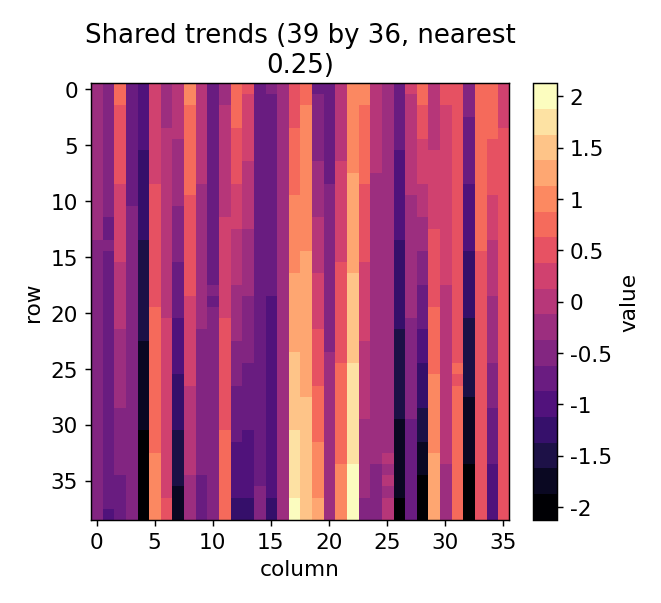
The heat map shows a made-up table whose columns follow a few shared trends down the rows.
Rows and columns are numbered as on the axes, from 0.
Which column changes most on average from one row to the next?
28
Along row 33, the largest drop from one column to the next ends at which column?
32
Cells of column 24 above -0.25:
8
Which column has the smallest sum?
4
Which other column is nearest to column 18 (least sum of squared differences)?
17
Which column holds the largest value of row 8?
22
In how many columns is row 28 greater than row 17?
12
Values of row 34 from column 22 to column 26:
2 -0.25 -0.5 -0.25 -1.75
